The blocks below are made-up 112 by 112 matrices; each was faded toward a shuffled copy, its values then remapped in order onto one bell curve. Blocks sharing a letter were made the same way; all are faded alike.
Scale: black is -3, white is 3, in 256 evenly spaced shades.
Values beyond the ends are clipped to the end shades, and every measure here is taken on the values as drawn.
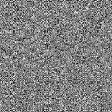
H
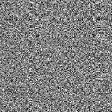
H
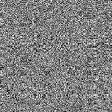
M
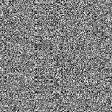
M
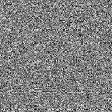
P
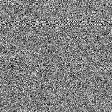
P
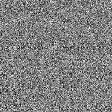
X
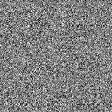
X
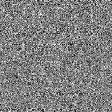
P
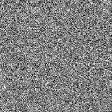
M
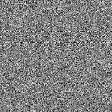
P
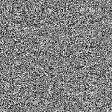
X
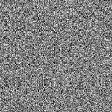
M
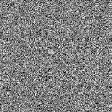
M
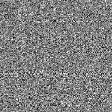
P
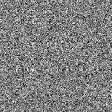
X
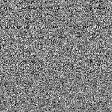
P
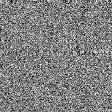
P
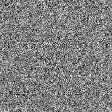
X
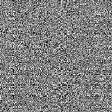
H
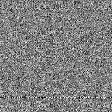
P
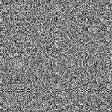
H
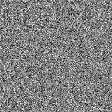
X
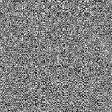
H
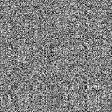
M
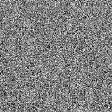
X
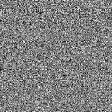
P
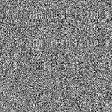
M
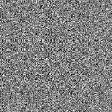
H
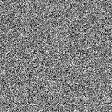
X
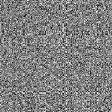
H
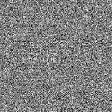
M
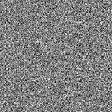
M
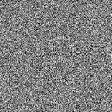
M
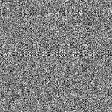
P
